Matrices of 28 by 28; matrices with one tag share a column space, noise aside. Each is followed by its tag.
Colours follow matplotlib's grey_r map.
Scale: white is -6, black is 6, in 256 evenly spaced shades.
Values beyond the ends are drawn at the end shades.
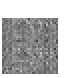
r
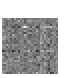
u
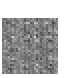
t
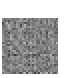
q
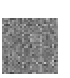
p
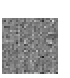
u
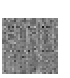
u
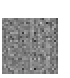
t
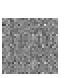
p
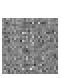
t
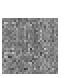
r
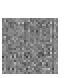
r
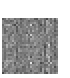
p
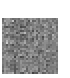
u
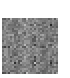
p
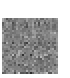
q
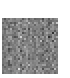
t
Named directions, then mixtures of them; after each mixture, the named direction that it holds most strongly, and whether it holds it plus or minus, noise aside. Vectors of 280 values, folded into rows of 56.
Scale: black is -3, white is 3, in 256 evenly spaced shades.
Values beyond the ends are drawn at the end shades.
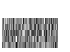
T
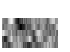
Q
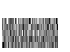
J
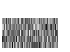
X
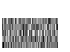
J, plus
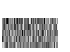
J, minus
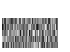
X, minus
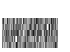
T, plus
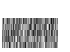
T, plus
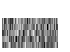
T, minus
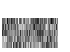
X, minus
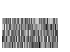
X, plus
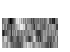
Q, minus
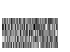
X, minus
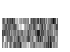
Q, minus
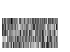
X, minus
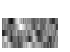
Q, minus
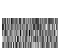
X, minus
